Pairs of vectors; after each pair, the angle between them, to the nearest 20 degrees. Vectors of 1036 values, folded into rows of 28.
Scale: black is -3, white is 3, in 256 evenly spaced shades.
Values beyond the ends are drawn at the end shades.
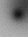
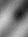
40 degrees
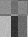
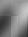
120 degrees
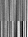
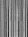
120 degrees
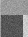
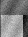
160 degrees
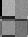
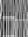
120 degrees
